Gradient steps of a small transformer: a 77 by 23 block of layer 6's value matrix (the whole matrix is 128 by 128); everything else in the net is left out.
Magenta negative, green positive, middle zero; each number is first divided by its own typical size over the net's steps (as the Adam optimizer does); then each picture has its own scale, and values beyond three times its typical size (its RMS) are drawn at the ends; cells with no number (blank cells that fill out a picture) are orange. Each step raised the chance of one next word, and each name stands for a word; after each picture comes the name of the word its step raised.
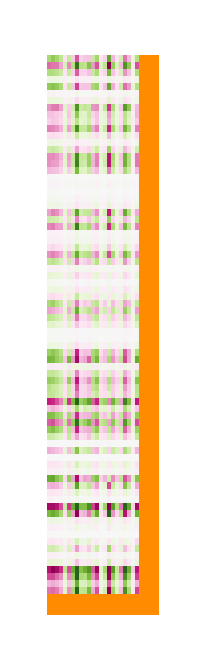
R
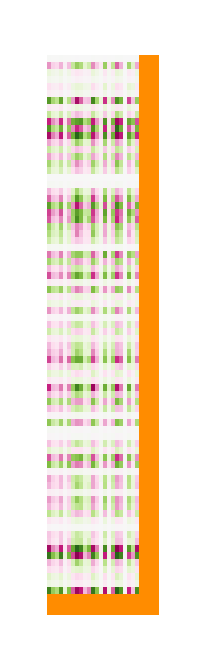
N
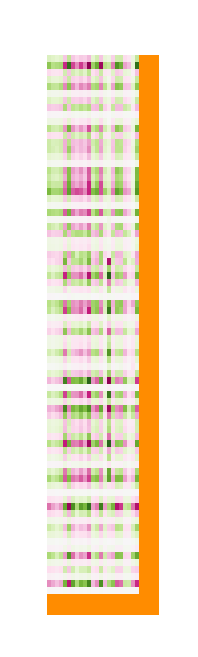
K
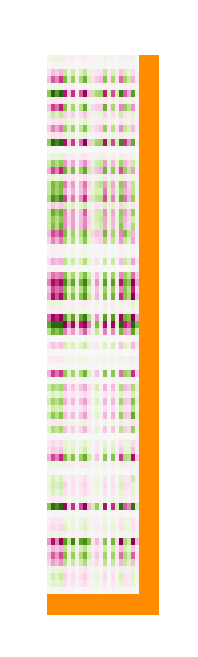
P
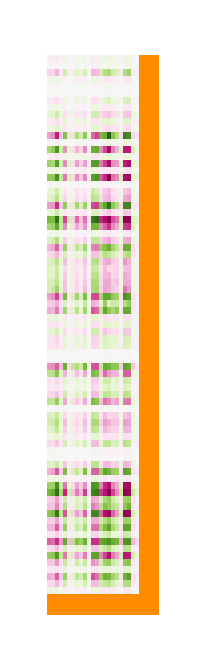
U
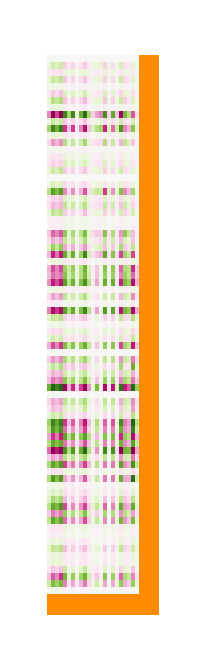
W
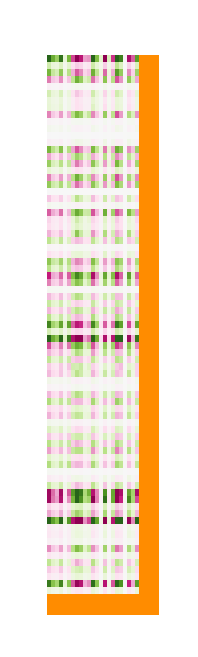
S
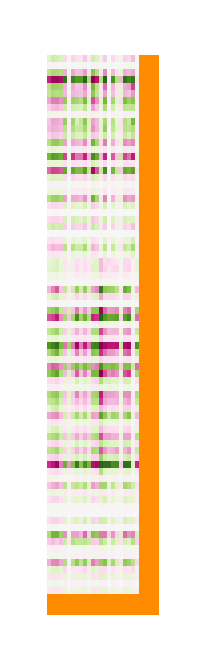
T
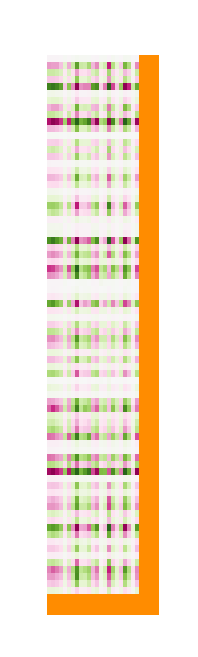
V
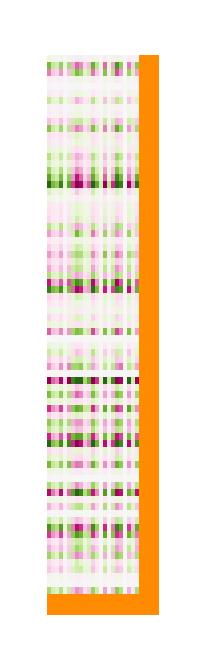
K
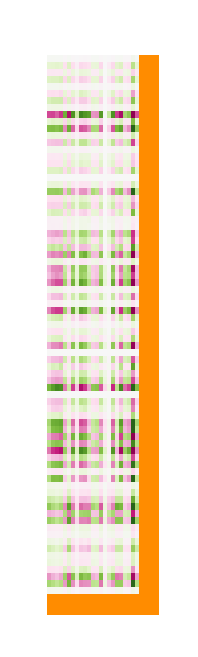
W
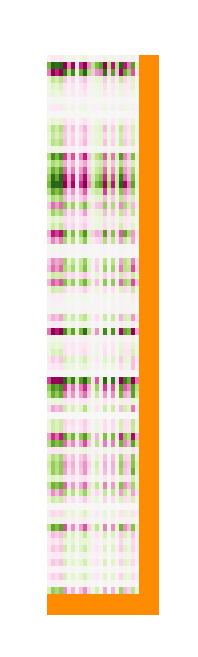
K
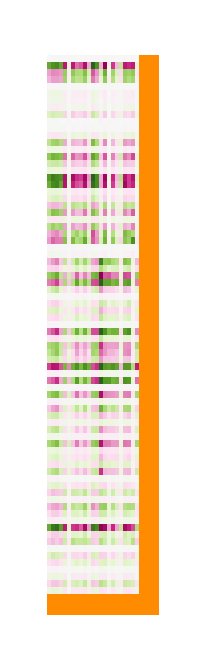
K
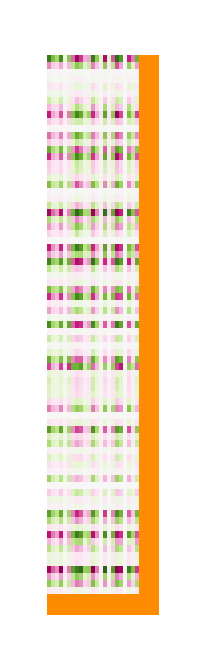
R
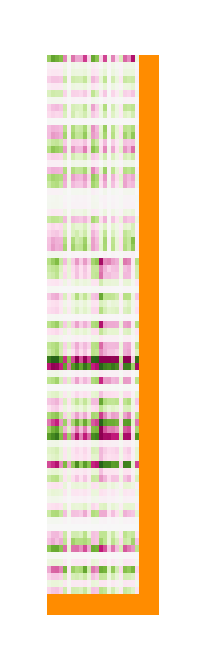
R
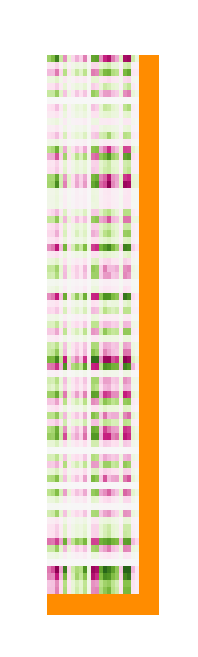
R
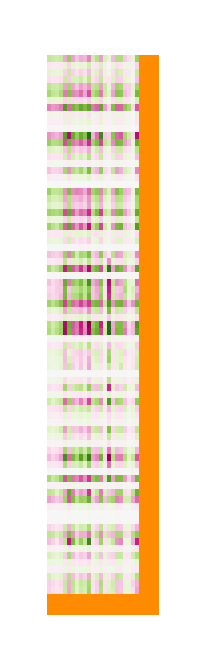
P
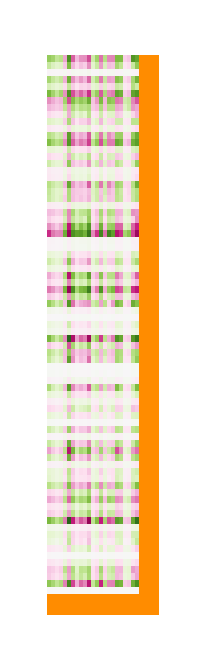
S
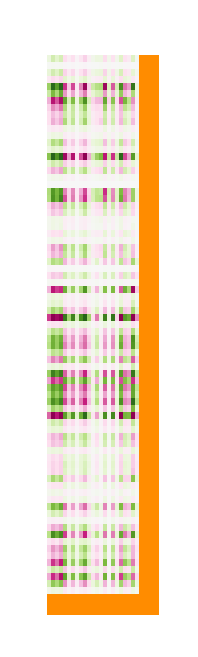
T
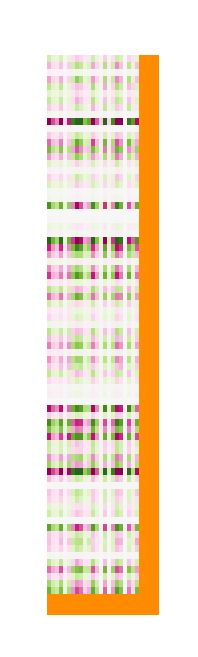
V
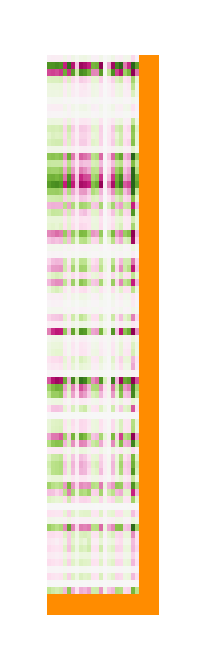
K
